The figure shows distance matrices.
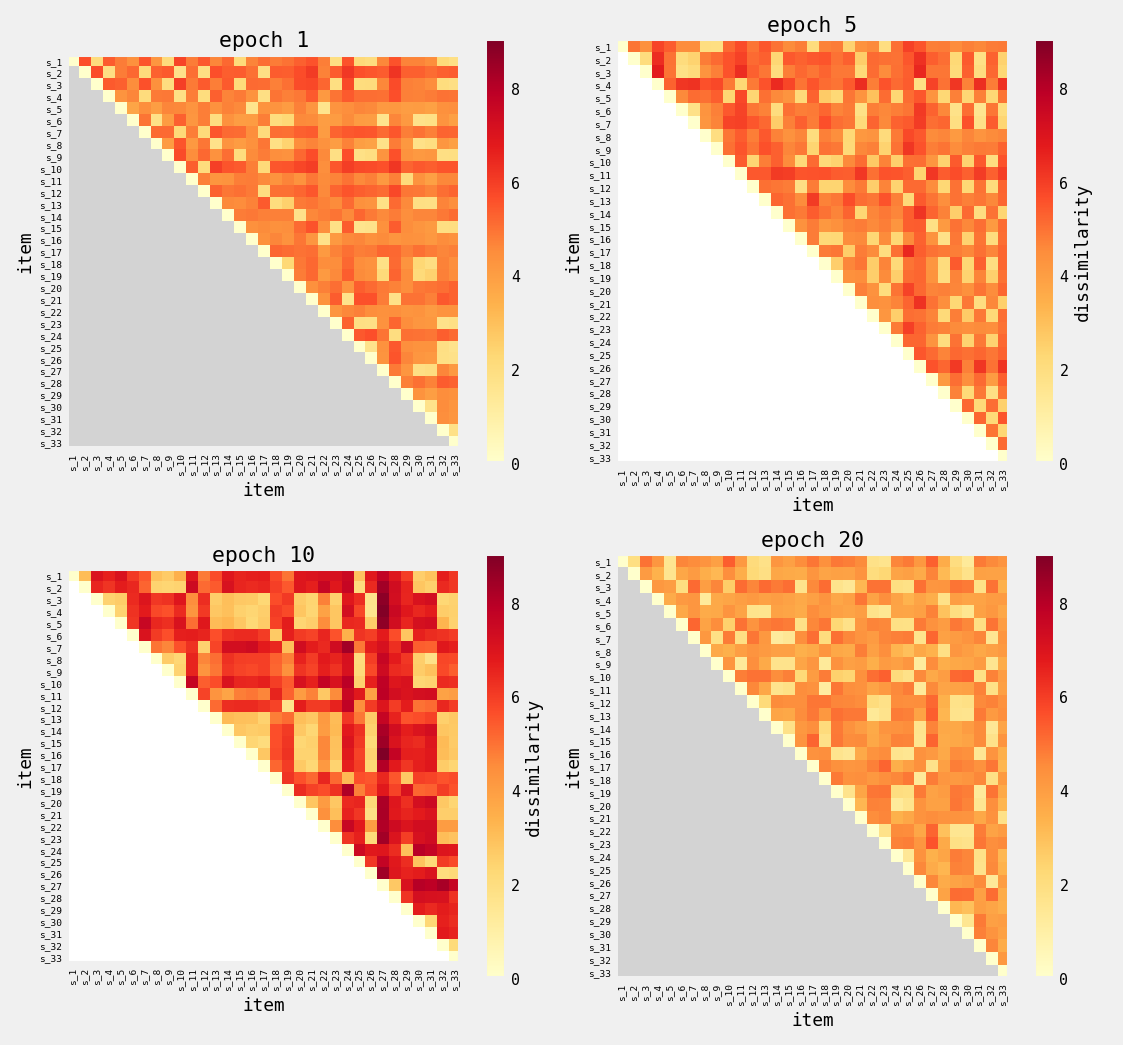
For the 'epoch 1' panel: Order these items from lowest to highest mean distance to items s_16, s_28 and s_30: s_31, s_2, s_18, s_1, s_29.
s_31, s_18, s_29, s_1, s_2
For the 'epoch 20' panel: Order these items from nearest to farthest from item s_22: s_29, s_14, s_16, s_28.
s_29, s_28, s_14, s_16
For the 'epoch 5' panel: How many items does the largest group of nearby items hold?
11
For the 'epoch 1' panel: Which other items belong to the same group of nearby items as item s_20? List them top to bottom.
s_14
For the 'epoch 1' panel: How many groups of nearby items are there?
7
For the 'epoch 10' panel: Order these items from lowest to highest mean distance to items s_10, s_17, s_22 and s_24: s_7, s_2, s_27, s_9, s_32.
s_32, s_9, s_2, s_7, s_27
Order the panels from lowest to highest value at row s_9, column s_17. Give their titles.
epoch 5, epoch 20, epoch 1, epoch 10
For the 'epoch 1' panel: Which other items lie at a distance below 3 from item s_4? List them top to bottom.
s_2, s_7, s_10, s_12, s_17
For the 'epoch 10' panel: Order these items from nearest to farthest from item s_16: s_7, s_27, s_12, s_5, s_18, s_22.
s_5, s_22, s_18, s_12, s_7, s_27
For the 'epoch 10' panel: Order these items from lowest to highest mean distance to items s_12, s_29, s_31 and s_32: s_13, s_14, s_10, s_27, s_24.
s_13, s_10, s_14, s_24, s_27
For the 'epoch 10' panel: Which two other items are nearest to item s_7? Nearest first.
s_12, s_19
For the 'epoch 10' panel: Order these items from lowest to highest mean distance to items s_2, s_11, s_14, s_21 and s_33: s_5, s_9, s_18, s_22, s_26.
s_26, s_5, s_22, s_9, s_18
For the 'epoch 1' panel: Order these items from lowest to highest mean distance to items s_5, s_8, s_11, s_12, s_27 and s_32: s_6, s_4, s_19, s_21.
s_6, s_19, s_4, s_21
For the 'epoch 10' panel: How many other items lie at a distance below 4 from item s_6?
3
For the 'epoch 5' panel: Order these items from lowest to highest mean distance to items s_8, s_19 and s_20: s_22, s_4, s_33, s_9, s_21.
s_9, s_22, s_21, s_33, s_4
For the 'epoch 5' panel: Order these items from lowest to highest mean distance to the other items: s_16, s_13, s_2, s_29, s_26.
s_16, s_29, s_2, s_13, s_26
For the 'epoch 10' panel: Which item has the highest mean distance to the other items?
s_27
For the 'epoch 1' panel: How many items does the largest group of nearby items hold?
9
